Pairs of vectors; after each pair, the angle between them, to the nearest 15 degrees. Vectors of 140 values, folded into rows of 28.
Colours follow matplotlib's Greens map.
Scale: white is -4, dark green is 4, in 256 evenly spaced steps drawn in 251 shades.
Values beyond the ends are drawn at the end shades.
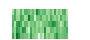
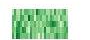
15 degrees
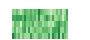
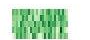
120 degrees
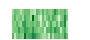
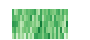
120 degrees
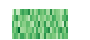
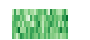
45 degrees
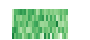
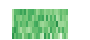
15 degrees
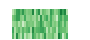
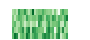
75 degrees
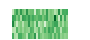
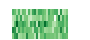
150 degrees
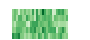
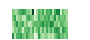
75 degrees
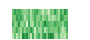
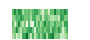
30 degrees
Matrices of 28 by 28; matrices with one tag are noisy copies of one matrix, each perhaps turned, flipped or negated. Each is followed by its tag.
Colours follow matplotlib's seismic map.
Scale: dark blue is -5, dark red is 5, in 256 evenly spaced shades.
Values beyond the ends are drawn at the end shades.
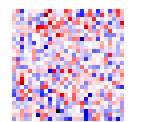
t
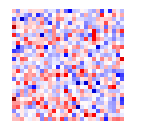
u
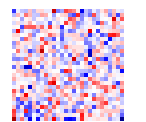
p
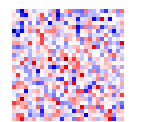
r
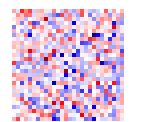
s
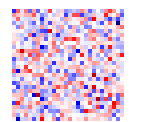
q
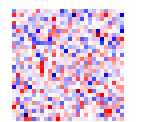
q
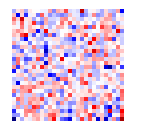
p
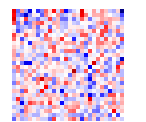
p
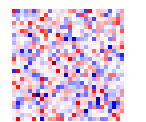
q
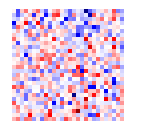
t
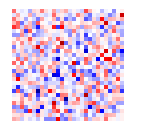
s
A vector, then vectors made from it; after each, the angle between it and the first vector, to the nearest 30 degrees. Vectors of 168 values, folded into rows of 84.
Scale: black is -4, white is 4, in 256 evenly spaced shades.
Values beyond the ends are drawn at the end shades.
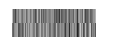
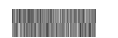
150 degrees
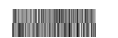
30 degrees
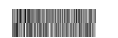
120 degrees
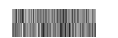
90 degrees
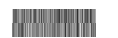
30 degrees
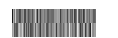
150 degrees
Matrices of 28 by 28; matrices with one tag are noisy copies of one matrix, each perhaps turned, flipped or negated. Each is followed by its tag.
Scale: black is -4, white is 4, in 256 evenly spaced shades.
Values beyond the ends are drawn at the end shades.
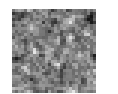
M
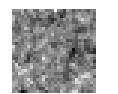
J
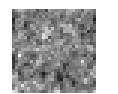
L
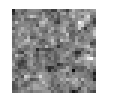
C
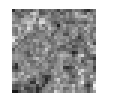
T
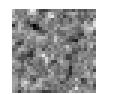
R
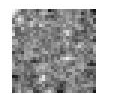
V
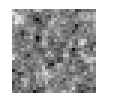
M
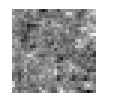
T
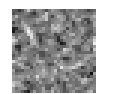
R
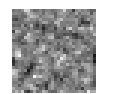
R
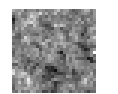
J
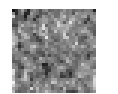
L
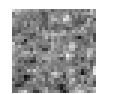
C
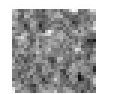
C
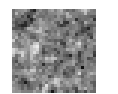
J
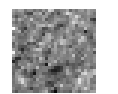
J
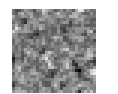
R
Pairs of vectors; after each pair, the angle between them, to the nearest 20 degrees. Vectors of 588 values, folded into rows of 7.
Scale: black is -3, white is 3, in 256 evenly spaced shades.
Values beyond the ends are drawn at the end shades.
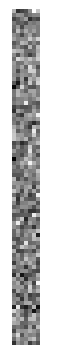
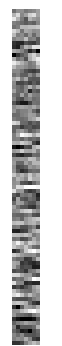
100 degrees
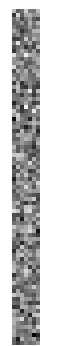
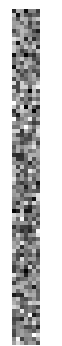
160 degrees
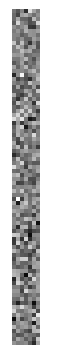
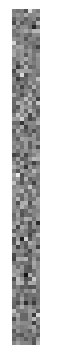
40 degrees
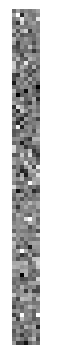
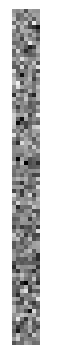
100 degrees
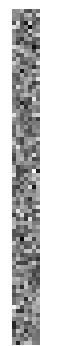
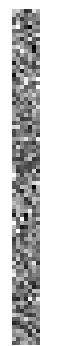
60 degrees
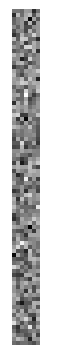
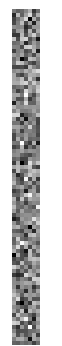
20 degrees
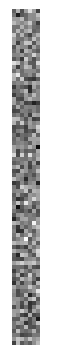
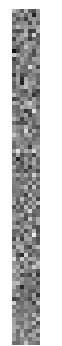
100 degrees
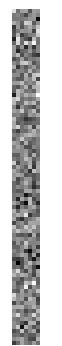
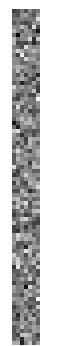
120 degrees
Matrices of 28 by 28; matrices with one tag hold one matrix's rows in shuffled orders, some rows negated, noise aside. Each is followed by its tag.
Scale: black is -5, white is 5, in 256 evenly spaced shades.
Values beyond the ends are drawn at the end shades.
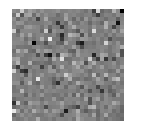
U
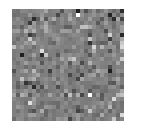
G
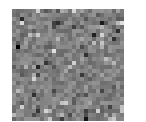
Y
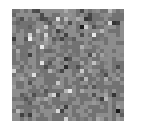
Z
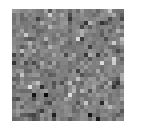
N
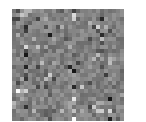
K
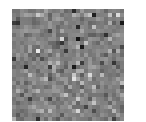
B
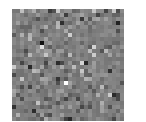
Z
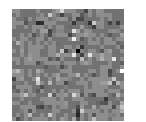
B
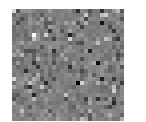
N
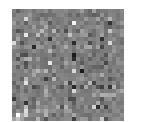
K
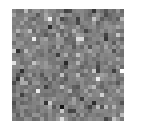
U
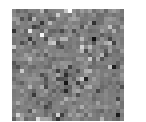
Z
